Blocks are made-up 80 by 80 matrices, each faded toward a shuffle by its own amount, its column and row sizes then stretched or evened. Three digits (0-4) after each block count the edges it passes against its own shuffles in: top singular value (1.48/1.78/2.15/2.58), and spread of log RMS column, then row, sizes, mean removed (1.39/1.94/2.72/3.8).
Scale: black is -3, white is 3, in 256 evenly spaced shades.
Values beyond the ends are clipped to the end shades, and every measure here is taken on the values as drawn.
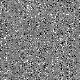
0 2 0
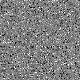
1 0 1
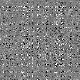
0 3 3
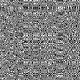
4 0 2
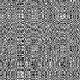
4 2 1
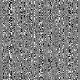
2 4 0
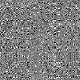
3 2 2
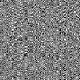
3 2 0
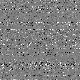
0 0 3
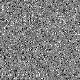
1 0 1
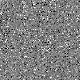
1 1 2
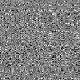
3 0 2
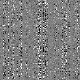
0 4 1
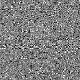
2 0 2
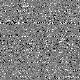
0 0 3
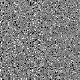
2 2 0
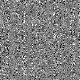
0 3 1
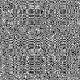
4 0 1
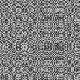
4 1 1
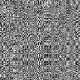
4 3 0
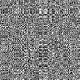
4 1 2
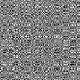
4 1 3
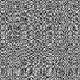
4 2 0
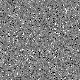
0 1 0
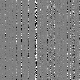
3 4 0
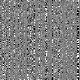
3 4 1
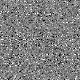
1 0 2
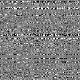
3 1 4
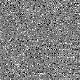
1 0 2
